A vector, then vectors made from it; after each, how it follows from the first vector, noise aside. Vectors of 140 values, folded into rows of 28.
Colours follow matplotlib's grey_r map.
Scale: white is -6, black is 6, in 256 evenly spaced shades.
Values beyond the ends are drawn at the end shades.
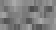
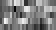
reversed, negated, scaled up.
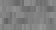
reversed, shrunk.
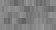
reversed, shrunk.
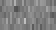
reversed, negated, partly zeroed.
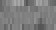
reversed, negated, partly zeroed.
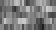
reversed, negated, scaled up.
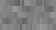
reversed, shrunk.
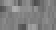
wrapped around, partly zeroed.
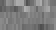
reversed, negated, partly zeroed.
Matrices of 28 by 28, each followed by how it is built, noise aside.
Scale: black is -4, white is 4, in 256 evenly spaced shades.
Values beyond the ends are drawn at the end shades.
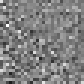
lower triangular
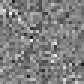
block diagonal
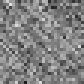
Toeplitz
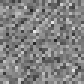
Hankel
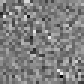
block diagonal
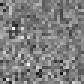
lower triangular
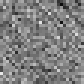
Toeplitz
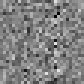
uneven columns
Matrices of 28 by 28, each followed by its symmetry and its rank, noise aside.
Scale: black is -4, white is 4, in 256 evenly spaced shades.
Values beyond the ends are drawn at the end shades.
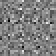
antisymmetric, rank four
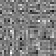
antisymmetric, rank four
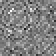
symmetric, rank eight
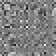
symmetric, rank four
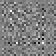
symmetric, rank four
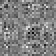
symmetric, rank four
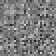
symmetric, rank six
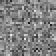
no symmetry, rank six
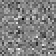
no symmetry, rank six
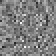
no symmetry, rank six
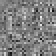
no symmetry, rank four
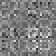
symmetric, rank four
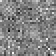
symmetric, rank six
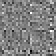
antisymmetric, rank four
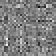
antisymmetric, rank four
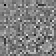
symmetric, rank six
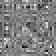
antisymmetric, rank four
